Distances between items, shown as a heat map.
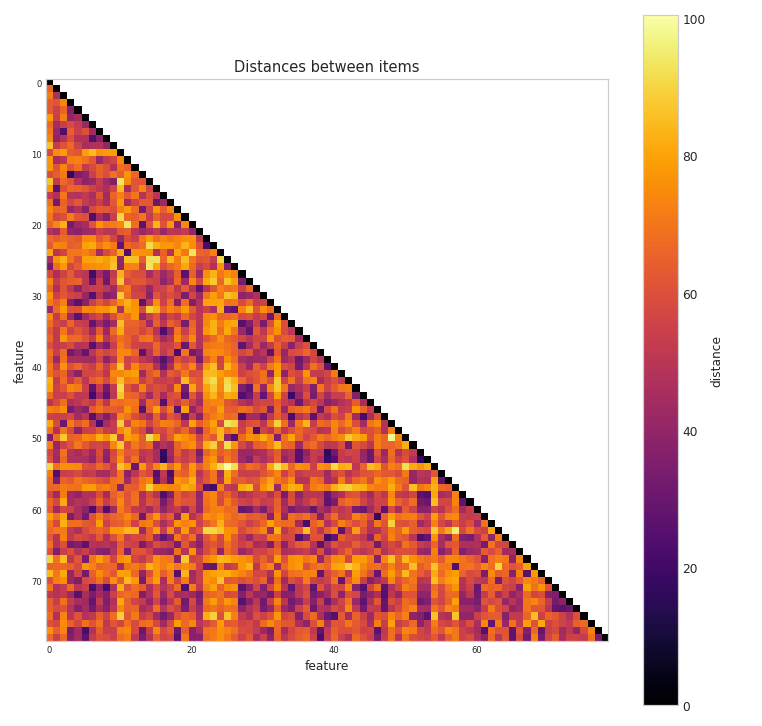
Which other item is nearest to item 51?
42
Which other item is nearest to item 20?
13
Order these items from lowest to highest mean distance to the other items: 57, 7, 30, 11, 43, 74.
74, 30, 7, 43, 11, 57
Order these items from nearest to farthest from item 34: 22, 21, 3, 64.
21, 64, 3, 22
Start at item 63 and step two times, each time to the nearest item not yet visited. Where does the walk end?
70
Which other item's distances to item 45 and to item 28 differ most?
43
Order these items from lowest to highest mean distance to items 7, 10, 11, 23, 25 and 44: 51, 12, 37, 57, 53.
57, 37, 53, 12, 51
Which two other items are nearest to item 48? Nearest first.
7, 2
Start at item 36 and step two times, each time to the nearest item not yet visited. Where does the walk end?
76
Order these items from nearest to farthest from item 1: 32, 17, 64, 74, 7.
17, 7, 64, 74, 32
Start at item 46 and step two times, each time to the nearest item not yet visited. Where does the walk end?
77
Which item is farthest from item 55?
25
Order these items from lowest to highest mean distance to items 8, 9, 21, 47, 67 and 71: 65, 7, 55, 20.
65, 7, 55, 20
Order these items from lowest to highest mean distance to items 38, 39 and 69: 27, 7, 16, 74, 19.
16, 74, 27, 7, 19
